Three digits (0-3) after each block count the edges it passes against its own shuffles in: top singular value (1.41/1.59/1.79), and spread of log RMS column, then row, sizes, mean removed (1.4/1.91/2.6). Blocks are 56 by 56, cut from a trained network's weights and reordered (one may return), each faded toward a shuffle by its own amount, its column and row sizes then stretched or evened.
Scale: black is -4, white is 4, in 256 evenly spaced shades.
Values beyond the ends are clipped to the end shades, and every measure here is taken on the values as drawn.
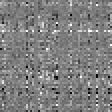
3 3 2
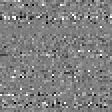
2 1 3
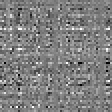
3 3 2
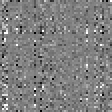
1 3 2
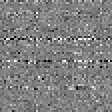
3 0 3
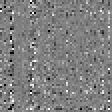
1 3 1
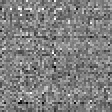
2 2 1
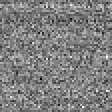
1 0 1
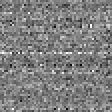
2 1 2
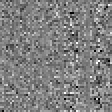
0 3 1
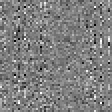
0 3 0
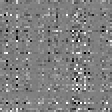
1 3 3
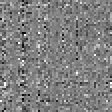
0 3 1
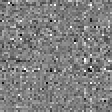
1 1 2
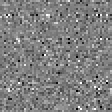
1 1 2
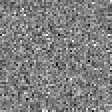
1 1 1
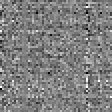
2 3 0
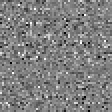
0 1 2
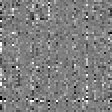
2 3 1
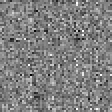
0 1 1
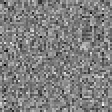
3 1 0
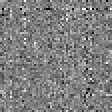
1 2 2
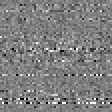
1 0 3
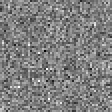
1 0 0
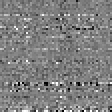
3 1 3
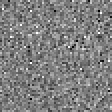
1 0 0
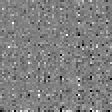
1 2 2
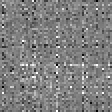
2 3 2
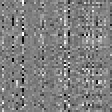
3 3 1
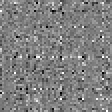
1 2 2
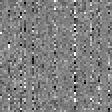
1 3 0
